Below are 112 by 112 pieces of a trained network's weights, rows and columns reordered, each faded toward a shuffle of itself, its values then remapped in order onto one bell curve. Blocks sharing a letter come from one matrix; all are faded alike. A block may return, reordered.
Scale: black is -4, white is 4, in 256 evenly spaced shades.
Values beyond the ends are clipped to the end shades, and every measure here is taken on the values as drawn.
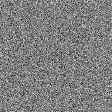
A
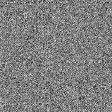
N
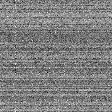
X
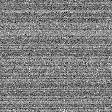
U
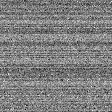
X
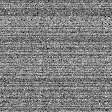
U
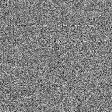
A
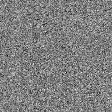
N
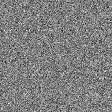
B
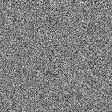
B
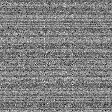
U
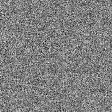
A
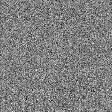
N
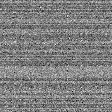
U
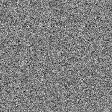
B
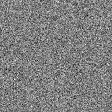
A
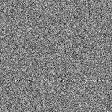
B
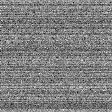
X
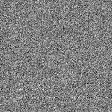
A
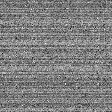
U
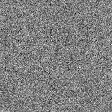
B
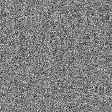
N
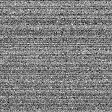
X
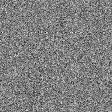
B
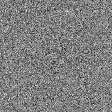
N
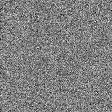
B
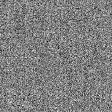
N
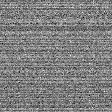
X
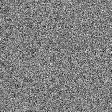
A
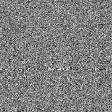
N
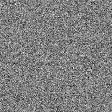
B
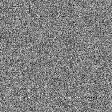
B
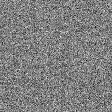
B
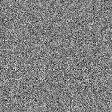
N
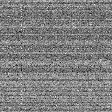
U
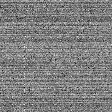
U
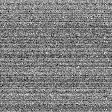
X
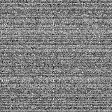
X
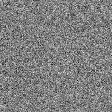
A
